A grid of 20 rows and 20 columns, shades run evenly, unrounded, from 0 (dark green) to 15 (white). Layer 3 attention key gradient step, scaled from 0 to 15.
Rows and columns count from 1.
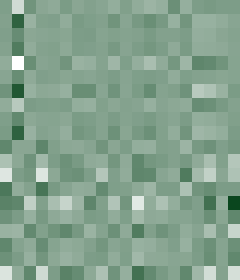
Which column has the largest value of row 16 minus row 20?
12
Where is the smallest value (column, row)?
20, 15
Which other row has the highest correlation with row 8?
5
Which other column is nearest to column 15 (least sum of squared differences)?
19
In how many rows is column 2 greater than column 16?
7
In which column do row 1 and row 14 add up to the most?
2
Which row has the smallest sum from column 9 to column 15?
17
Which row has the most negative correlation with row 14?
13
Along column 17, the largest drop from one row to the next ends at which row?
8
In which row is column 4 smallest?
14
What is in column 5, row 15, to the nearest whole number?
10
